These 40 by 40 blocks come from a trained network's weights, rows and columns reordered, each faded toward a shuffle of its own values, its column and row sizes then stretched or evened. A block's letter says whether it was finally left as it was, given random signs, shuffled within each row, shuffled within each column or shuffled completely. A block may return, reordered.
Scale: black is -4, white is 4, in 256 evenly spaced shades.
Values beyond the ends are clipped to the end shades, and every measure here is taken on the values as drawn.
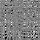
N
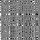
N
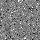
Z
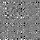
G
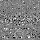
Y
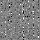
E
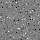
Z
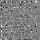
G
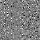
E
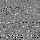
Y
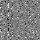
E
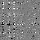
G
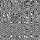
N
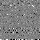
Y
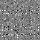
G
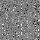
E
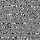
Y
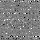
Y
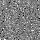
Z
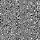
E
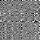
N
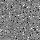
Z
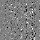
E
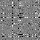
N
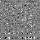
G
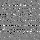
Y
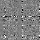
G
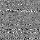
Y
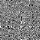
G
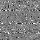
Y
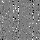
E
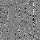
E
